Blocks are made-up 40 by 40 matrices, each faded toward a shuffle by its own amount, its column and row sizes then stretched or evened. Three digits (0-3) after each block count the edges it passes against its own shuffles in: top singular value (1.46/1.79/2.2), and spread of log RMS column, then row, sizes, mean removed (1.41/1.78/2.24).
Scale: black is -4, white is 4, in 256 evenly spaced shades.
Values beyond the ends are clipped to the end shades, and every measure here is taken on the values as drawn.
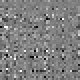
0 3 3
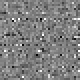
0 2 3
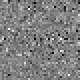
0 0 1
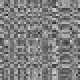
3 3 1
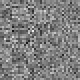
2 1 0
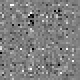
0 2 1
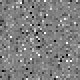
0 1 0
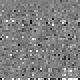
1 0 3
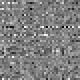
1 0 3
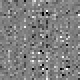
1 3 1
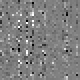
0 3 1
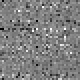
1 1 2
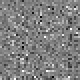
1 2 1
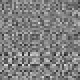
3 0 3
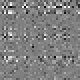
3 2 3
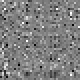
1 2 0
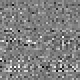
2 0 3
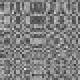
3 1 2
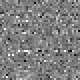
1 0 2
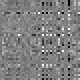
3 3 3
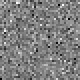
0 1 0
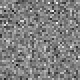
1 0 1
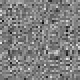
2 2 0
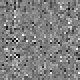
1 2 0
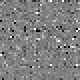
0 0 2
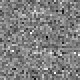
0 0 0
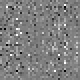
0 3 1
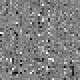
0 3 1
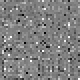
1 2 1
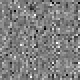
2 2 0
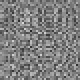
3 2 2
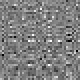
3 1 1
